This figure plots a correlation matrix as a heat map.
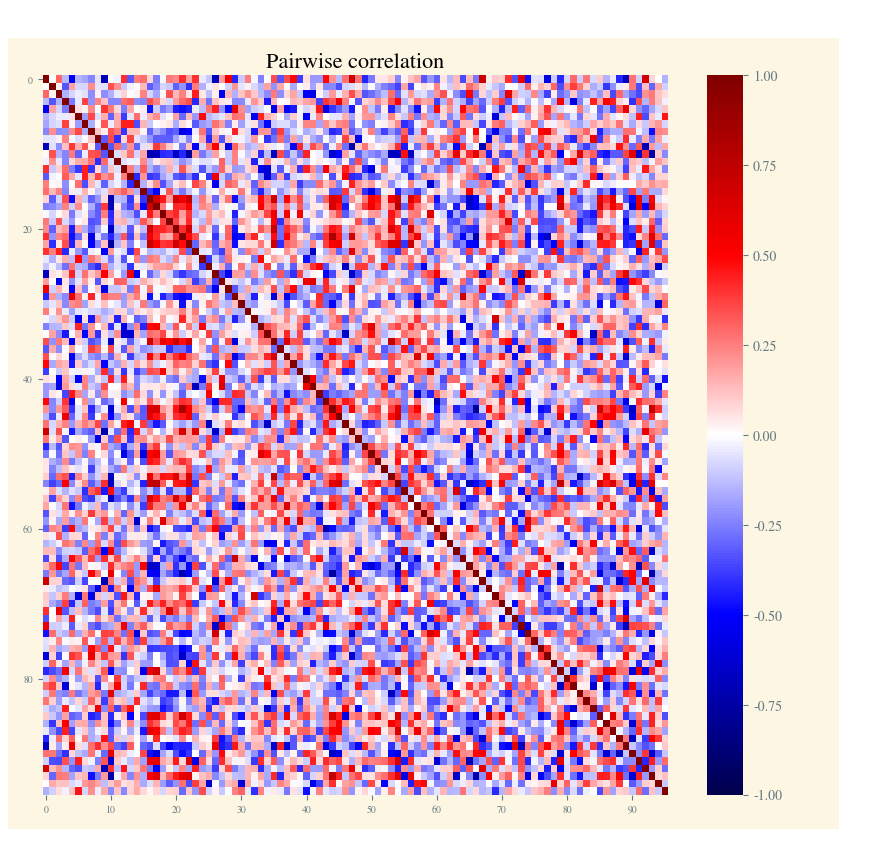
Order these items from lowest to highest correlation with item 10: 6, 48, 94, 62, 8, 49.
48, 49, 6, 94, 62, 8
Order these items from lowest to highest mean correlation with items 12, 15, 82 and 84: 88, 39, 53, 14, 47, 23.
39, 53, 88, 14, 23, 47
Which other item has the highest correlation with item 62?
84
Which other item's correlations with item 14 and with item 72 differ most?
26
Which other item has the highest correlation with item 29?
64
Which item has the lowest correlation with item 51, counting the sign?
65
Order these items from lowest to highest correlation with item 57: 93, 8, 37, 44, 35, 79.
93, 8, 79, 35, 44, 37
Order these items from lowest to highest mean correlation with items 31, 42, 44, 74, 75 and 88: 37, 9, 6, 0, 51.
0, 51, 37, 6, 9
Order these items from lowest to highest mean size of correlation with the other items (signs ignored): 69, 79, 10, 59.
69, 59, 79, 10
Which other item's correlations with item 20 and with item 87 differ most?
71
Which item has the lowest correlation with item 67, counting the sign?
9
